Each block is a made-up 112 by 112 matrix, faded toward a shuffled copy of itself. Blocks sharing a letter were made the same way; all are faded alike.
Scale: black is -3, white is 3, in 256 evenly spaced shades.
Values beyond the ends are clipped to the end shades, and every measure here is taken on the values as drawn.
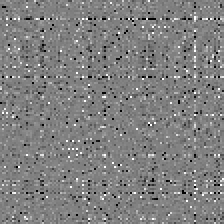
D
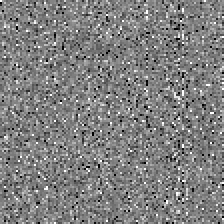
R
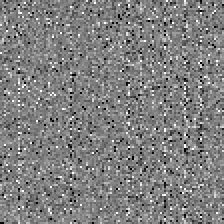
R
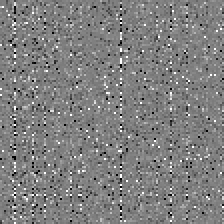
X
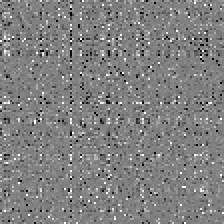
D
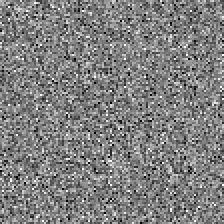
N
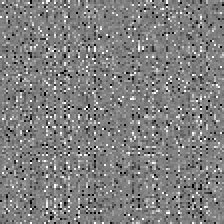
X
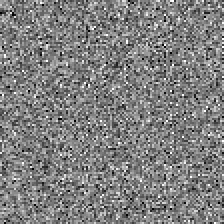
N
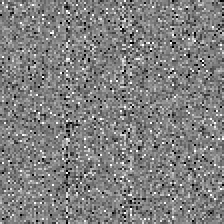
R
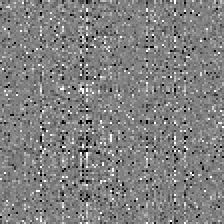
X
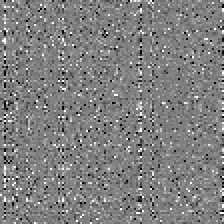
X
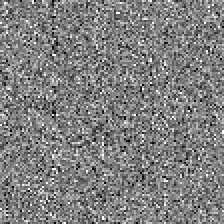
N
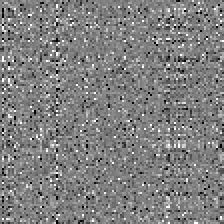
X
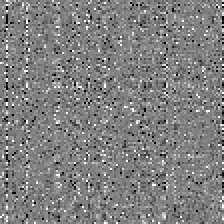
X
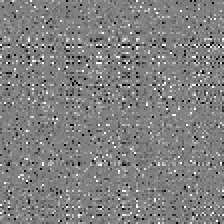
D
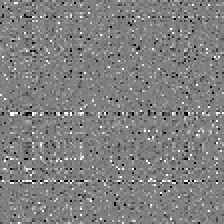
D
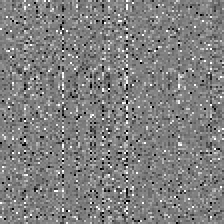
X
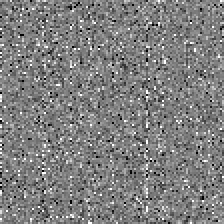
R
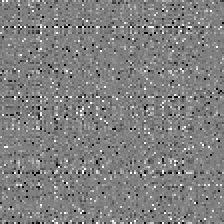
D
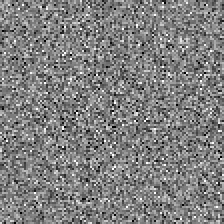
N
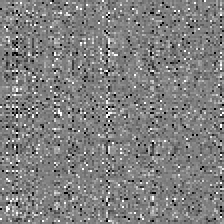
X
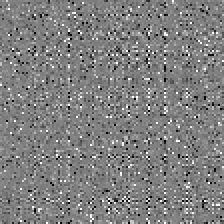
D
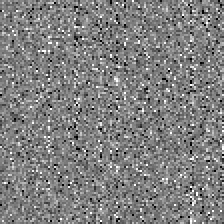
R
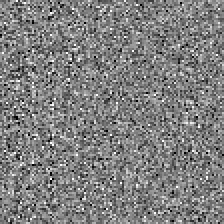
N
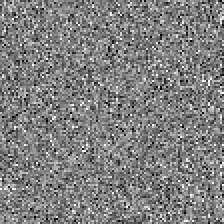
N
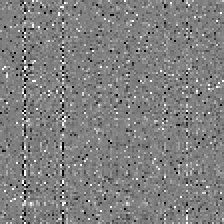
X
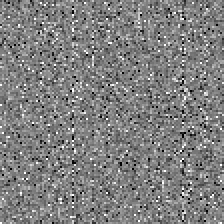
R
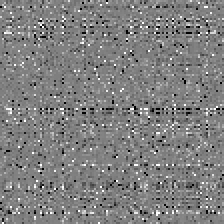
D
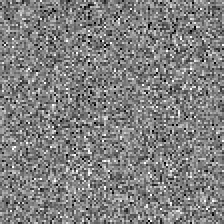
N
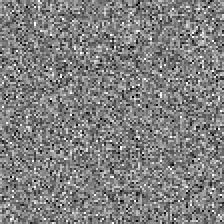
N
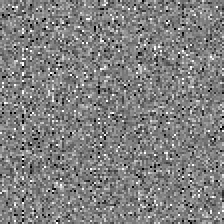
R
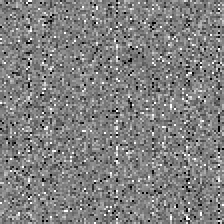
R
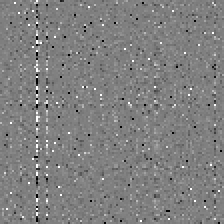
X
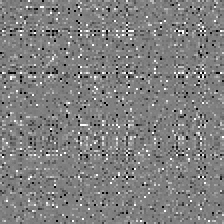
D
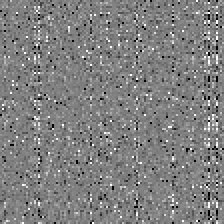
X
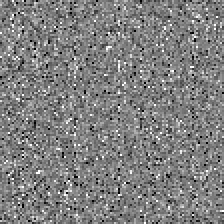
R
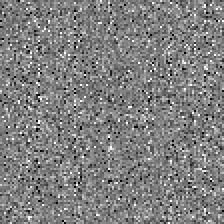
R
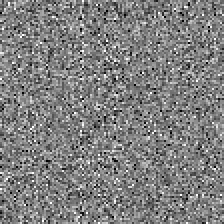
N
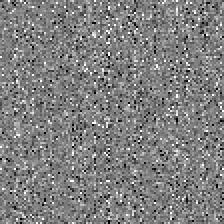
R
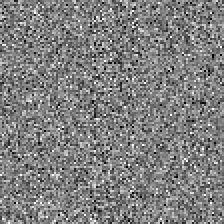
N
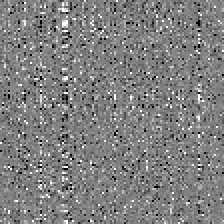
X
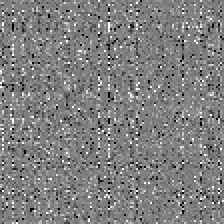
X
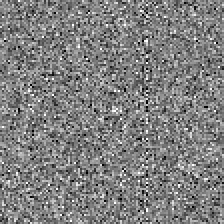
N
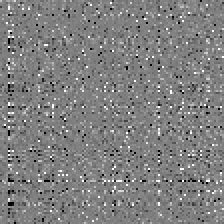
D
